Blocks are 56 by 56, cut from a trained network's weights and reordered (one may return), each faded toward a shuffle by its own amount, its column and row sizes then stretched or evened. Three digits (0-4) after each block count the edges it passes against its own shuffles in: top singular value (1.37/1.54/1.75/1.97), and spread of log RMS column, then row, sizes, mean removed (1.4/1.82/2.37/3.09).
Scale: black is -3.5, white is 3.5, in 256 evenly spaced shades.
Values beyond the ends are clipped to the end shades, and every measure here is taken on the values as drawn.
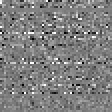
1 2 4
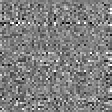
3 2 3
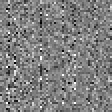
1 3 0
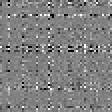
4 3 4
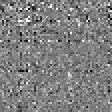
1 2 3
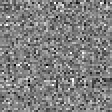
1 1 2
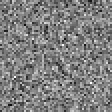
2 0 0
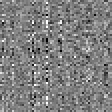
4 3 2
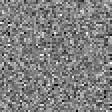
1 1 1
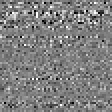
1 0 4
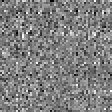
2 2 2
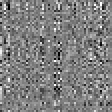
4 4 2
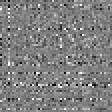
2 2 4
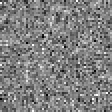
0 1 1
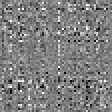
3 3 3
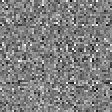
3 2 2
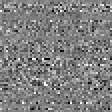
2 0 4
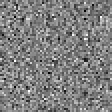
2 2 1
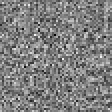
3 0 1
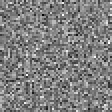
2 0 0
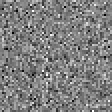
0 1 0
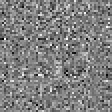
2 2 2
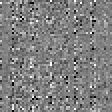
1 4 2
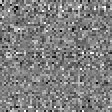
1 0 3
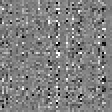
1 4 2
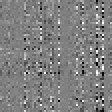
3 4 2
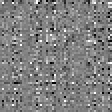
2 4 3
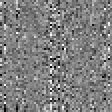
2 4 0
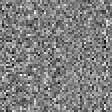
3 2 0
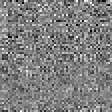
4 0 4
